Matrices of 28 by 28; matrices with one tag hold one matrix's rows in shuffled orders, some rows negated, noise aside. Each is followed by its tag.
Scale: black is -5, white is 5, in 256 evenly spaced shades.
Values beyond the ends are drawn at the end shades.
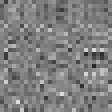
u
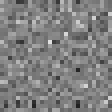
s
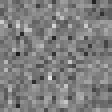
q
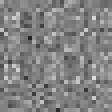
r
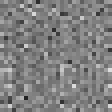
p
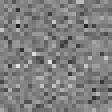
q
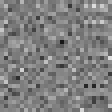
u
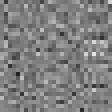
u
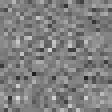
q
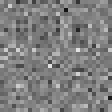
s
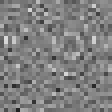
r
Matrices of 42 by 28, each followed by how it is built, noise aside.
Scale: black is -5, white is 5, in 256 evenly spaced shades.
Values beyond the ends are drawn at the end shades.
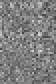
blocks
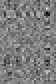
low rank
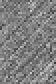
Hankel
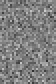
noise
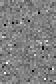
sparse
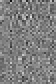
low rank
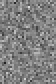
noise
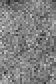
smooth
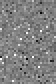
sparse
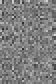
low rank
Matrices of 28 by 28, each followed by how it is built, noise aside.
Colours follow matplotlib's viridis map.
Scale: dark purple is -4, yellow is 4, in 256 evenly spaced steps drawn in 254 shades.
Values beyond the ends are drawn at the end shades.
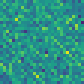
Toeplitz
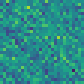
Toeplitz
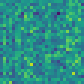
blocks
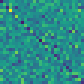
diagonal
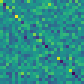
diagonal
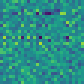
uneven rows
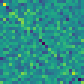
diagonal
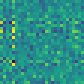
low rank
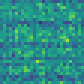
blocks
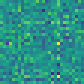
low rank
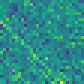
Toeplitz
